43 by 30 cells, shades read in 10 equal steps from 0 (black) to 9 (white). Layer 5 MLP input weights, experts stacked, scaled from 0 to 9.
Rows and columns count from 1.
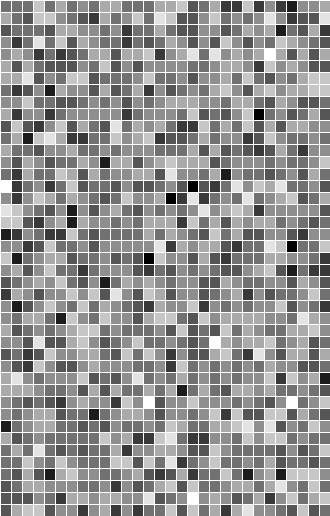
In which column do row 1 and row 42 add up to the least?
22
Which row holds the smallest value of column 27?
21
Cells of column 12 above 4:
27
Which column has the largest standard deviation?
18
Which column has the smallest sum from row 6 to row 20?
24
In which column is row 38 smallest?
12
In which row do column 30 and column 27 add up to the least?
23
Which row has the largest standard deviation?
16
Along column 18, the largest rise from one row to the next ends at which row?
17
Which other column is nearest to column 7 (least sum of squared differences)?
29
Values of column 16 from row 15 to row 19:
8 5 0 5 6
